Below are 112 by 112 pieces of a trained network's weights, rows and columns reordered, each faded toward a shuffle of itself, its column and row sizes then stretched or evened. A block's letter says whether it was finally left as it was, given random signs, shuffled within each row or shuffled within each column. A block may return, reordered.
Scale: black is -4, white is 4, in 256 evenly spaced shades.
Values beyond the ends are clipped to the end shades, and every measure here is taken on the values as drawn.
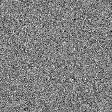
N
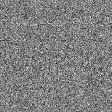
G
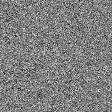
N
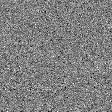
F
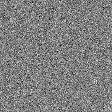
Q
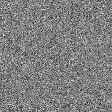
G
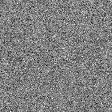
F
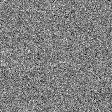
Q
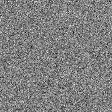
F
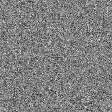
Q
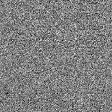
G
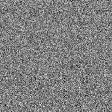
G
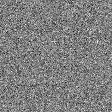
F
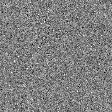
Q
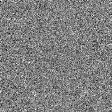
G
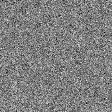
Q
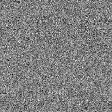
G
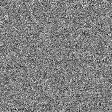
F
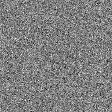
Q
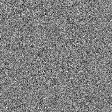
N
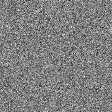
N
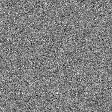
F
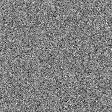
F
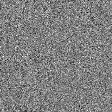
N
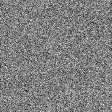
Q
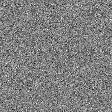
F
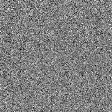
G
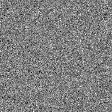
G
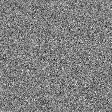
F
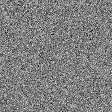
Q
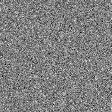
Q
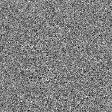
G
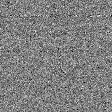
F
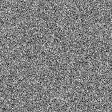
F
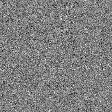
N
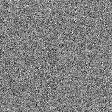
Q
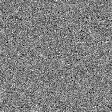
F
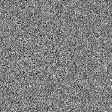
G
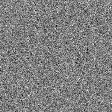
Q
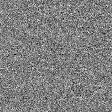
F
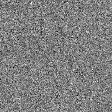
N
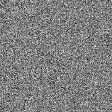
G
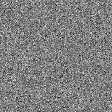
G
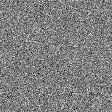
G
